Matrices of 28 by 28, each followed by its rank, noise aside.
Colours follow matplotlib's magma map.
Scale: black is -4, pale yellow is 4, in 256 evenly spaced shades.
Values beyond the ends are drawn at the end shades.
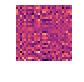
four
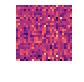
six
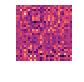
four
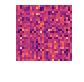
six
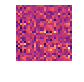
four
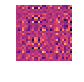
three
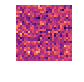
six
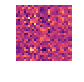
four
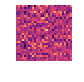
four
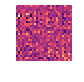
five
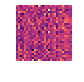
five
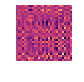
three
